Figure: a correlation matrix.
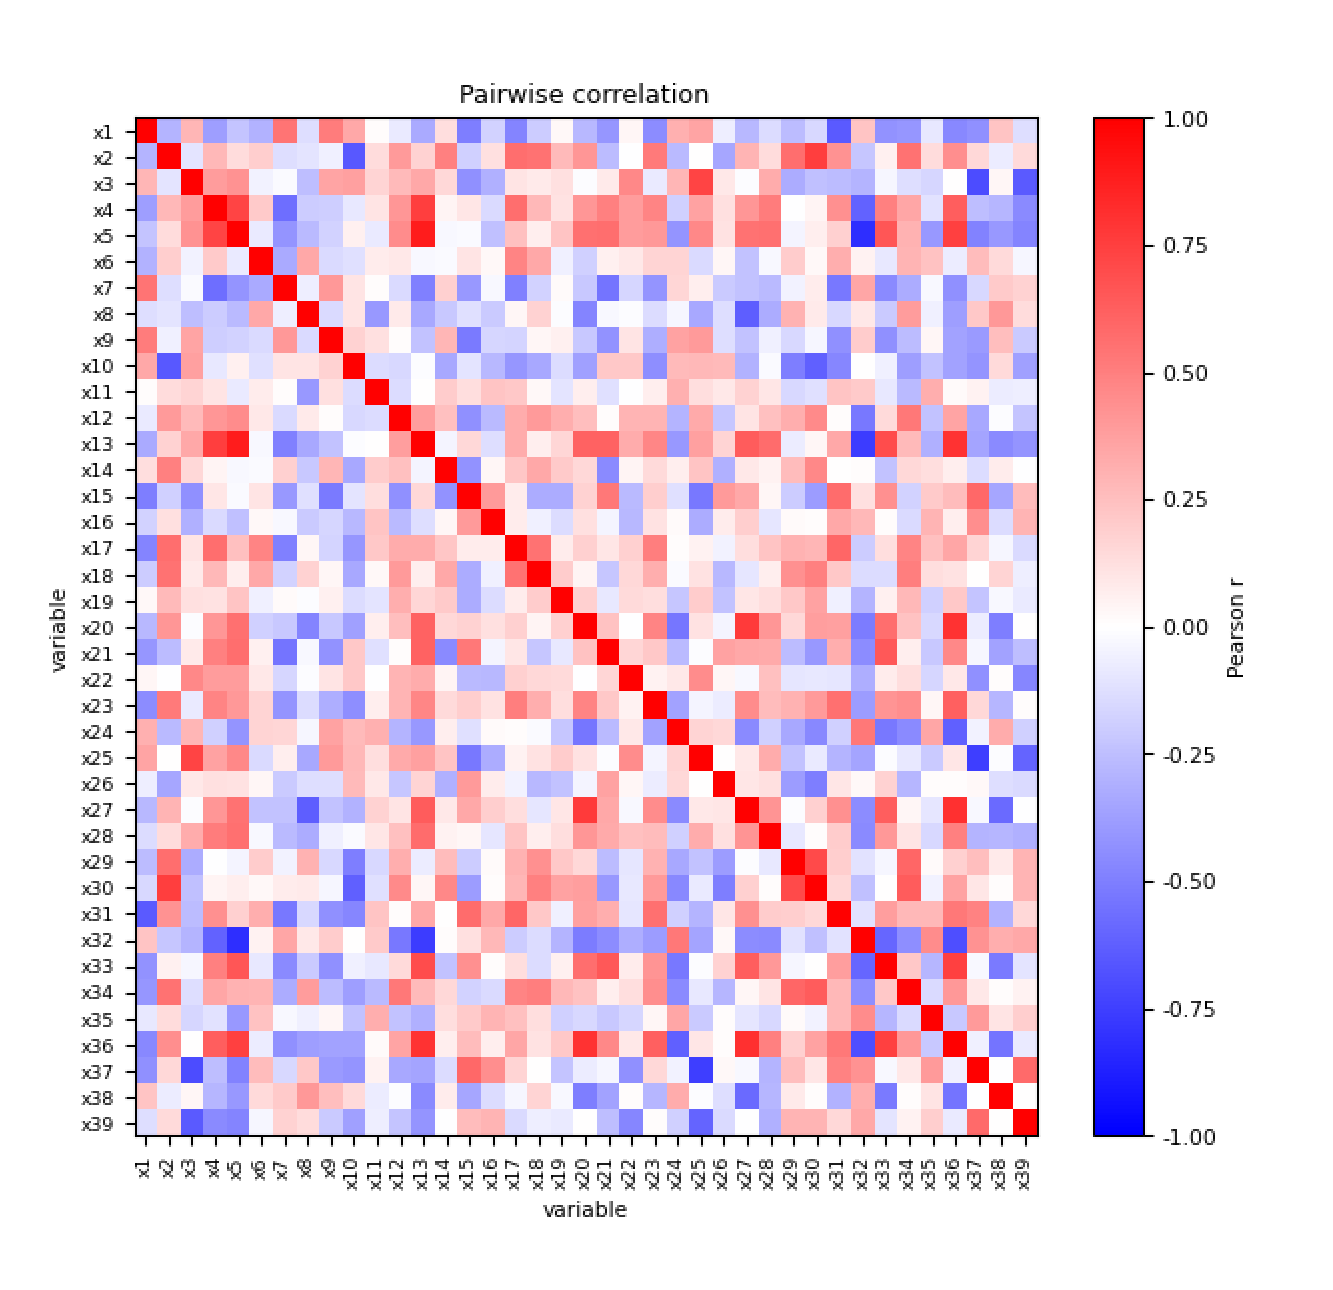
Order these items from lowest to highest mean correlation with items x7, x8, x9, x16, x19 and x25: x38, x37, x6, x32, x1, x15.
x15, x37, x6, x32, x38, x1
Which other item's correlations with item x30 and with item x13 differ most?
x21
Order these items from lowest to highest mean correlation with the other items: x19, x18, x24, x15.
x24, x15, x19, x18
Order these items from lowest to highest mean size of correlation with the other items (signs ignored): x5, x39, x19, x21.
x19, x39, x21, x5
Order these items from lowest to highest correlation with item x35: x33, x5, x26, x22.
x5, x33, x22, x26
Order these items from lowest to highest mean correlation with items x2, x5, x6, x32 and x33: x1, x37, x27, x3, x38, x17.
x1, x38, x3, x37, x27, x17
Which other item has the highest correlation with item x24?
x32
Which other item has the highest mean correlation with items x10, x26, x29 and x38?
x8
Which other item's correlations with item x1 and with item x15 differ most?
x31
